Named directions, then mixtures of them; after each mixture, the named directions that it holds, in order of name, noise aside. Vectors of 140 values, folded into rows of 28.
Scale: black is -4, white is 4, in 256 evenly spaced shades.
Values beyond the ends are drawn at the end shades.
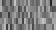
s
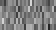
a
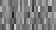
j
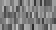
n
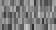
n.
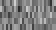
a, n, s.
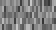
a, n.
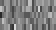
a, j, s.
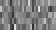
j, s.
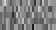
a, j, n.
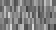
n, s.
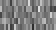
j, s.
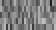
s.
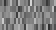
a.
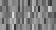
j.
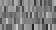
n.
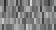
a, n.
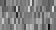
a.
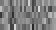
j, s.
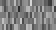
a, n, s.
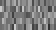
a, j, s.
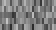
j, n.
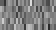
a.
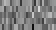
j, n.
